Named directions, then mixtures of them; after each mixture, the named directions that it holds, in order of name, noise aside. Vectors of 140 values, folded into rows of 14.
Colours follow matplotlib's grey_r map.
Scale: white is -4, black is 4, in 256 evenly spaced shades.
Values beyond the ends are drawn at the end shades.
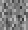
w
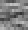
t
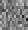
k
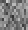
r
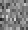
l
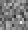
r, t, w.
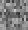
l, t, w.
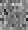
k, r, t.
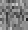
k, t, w.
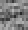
t.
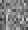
k, l, w.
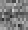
t, w.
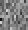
k, l, r.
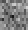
r, t.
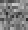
k, r, t.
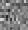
l, r.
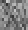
r.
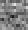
r, t.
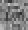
k, l, t.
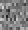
l.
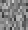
l, w.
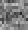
k, t.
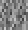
w.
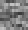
t.
